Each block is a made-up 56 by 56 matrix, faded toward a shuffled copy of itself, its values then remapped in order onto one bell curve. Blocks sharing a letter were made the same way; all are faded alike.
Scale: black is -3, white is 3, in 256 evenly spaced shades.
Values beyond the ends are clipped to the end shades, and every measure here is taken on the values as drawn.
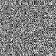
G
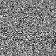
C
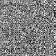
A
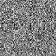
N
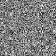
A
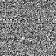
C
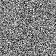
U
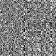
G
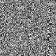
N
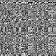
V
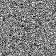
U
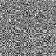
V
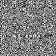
C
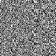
G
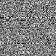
C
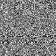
C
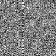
G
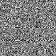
C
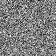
U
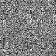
N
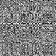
V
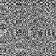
V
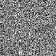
N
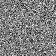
U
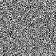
G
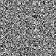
G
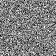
U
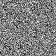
U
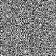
G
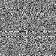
C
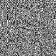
A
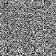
G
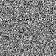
C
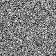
U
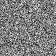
U
